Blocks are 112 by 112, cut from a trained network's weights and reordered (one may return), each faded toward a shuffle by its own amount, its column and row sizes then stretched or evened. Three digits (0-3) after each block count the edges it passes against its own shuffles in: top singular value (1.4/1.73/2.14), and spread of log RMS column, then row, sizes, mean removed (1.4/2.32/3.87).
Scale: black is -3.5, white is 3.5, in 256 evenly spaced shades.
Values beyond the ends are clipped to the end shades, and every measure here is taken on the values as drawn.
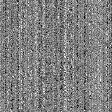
3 2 0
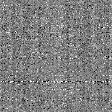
1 0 2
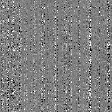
1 3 1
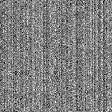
3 1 0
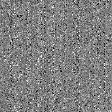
0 2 0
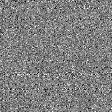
1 0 2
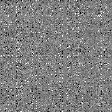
0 2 1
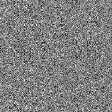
1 2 0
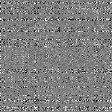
0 2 3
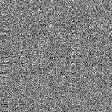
2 1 1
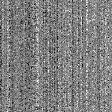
3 2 0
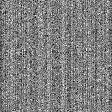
3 0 1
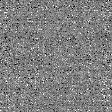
0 1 1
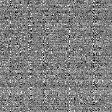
2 2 0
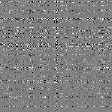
2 2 3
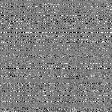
1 0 3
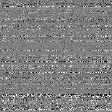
2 1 3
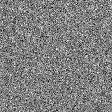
0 0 0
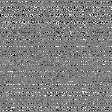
1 1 3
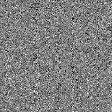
1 2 0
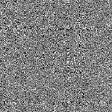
2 2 1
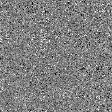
0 1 1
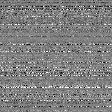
2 0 3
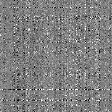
2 2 2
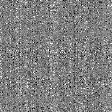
1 1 2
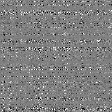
0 2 3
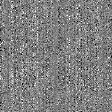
1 2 1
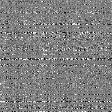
1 0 3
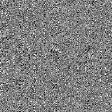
1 2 0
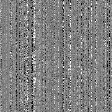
3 3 0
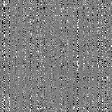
2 3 2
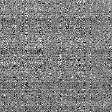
2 2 1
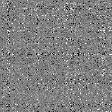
0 2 2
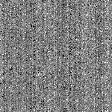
2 1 1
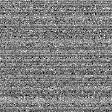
3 1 1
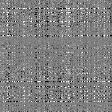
3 2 3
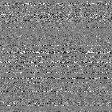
0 0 3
